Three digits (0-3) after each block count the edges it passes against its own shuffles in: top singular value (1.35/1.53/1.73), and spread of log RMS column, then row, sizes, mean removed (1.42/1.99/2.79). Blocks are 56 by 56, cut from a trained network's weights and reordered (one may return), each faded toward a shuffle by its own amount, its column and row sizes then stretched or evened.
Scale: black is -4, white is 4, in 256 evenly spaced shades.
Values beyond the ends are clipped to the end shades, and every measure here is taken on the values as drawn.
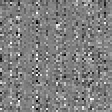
1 3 1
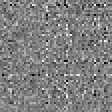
2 2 2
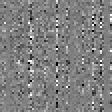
1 3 1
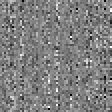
1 3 0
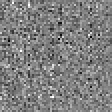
0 2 0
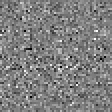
0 1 2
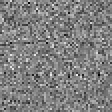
2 1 1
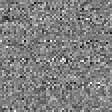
3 0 2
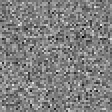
0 0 1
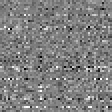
1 1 3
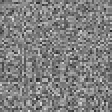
3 0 0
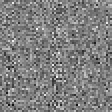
3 2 0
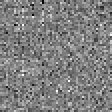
0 2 0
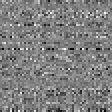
3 0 3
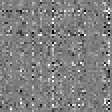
1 3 2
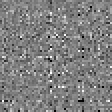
0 2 2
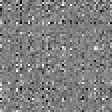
2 3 2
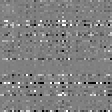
2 1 3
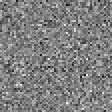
0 0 1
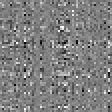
3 3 2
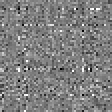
3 2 2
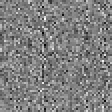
2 2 0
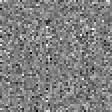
0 2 1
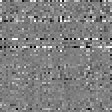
3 1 3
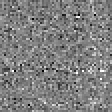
0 1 2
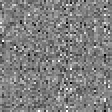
1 2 1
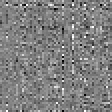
2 3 1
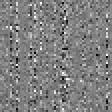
0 3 0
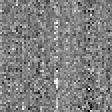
2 2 1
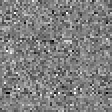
0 0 2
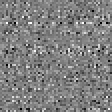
0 1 3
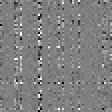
2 3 1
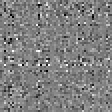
0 2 2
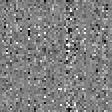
0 3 1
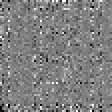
1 3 2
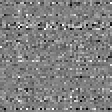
0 1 3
